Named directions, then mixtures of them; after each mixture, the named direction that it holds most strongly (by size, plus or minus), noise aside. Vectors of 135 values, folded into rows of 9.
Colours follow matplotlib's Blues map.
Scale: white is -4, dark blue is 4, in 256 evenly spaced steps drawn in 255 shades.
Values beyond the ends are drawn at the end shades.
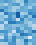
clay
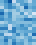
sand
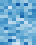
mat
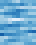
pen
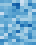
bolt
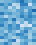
bolt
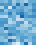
mat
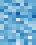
clay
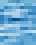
pen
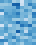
bolt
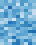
mat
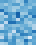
clay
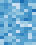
bolt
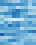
pen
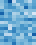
sand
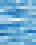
pen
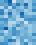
mat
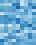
bolt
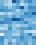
pen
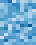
bolt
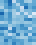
sand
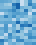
bolt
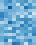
mat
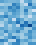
bolt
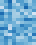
sand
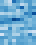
pen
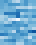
pen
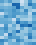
bolt
